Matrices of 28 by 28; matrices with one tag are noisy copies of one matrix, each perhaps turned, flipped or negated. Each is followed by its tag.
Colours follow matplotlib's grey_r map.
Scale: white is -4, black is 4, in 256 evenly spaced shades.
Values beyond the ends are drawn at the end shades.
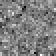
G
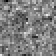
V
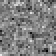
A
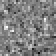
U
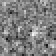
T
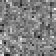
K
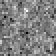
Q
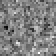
U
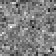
Q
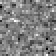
K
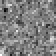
A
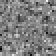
K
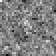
V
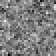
K
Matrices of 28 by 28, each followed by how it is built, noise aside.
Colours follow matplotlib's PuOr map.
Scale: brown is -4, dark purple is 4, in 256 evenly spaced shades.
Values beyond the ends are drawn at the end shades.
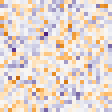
Hankel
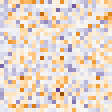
blocks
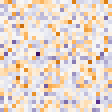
repeating columns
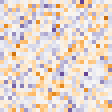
Hankel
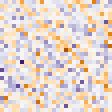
Toeplitz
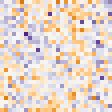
smooth
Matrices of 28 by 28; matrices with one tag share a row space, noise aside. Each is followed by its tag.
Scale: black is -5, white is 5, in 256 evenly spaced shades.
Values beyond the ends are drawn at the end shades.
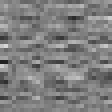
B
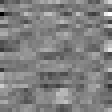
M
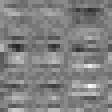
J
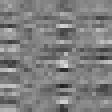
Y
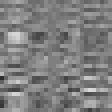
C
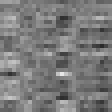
Y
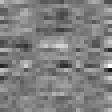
M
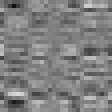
C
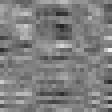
M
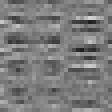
J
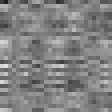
B
